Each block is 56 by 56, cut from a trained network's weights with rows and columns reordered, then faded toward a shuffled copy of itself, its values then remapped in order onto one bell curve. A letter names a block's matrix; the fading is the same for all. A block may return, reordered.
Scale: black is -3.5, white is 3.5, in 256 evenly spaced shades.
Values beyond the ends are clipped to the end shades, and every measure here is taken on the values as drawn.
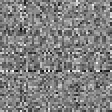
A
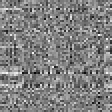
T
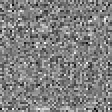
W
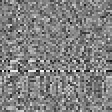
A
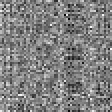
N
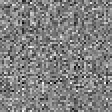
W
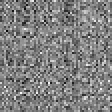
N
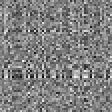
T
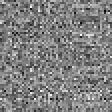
W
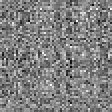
N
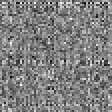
T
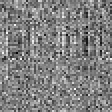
N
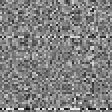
A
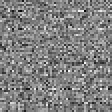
W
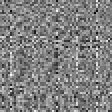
A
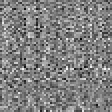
N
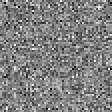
W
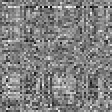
T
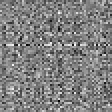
T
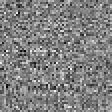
W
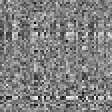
T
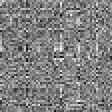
A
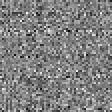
W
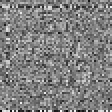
T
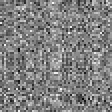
N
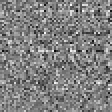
W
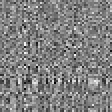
A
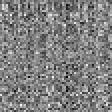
N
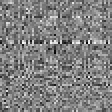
T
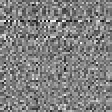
A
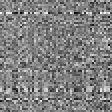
T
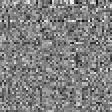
W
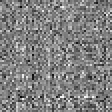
N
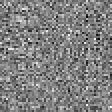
W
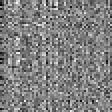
N
